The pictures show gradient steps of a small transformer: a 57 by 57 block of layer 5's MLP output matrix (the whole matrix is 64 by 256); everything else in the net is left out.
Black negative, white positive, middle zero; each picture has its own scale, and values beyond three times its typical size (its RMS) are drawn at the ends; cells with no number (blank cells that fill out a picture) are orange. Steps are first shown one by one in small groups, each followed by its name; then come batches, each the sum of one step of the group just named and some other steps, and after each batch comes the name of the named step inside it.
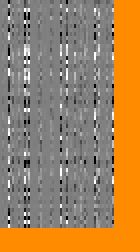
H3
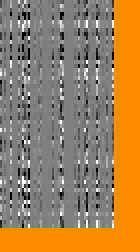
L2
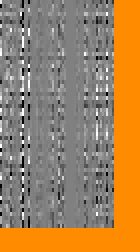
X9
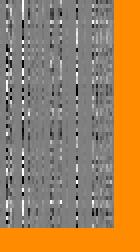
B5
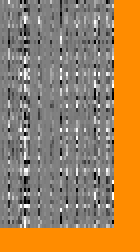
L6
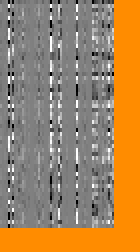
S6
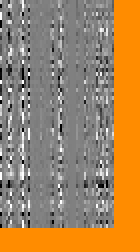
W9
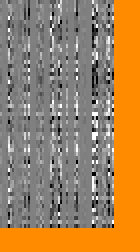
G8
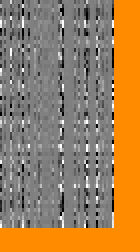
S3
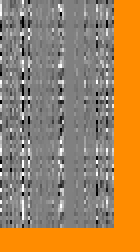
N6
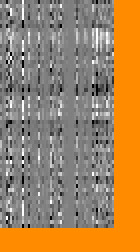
B5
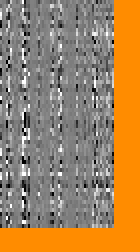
W9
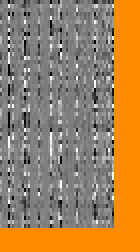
S6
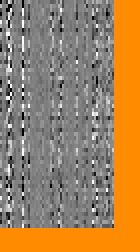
G8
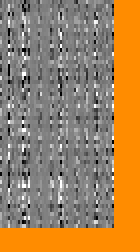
L6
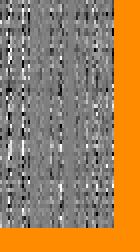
S3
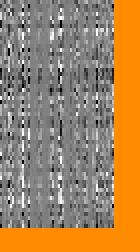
W9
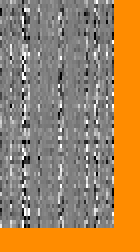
S3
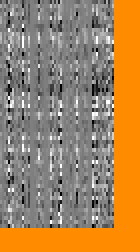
G8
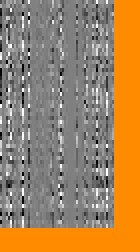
W9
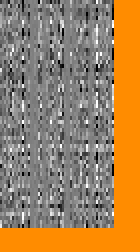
S3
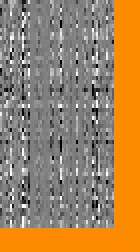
L6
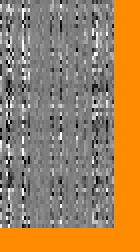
H3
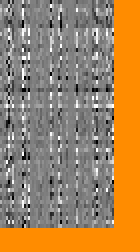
S6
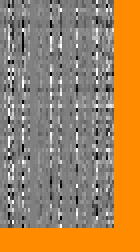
S6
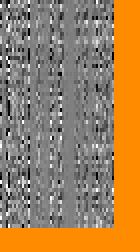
L2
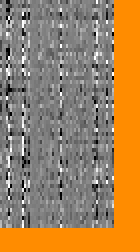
H3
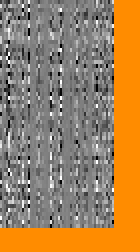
L2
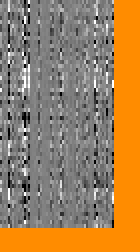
L6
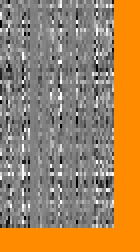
W9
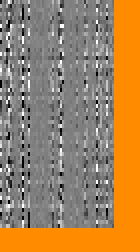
X9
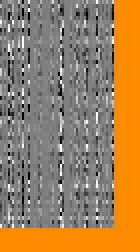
S3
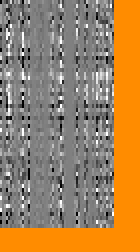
L2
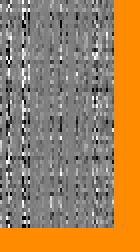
H3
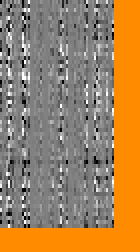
H3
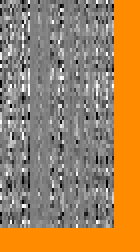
L6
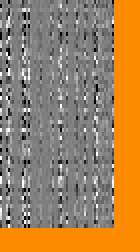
H3
